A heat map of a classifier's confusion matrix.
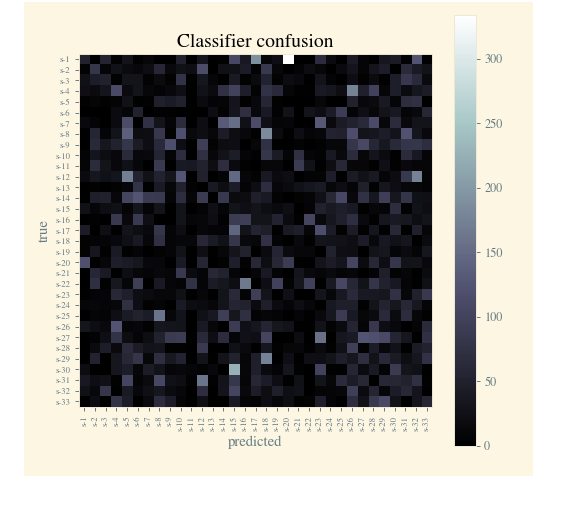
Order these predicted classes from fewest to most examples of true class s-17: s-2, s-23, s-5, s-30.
s-2, s-5, s-30, s-23
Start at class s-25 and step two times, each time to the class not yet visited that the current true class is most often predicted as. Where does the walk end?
s-18
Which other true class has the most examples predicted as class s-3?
s-32
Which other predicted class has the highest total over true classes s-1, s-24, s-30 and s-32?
s-15
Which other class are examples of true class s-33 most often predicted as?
s-29
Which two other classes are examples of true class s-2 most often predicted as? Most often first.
s-12, s-18
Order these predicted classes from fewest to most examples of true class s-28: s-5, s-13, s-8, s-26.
s-13, s-8, s-5, s-26
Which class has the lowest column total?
s-11
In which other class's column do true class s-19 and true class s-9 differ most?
s-27
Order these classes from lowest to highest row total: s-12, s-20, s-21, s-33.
s-21, s-33, s-20, s-12
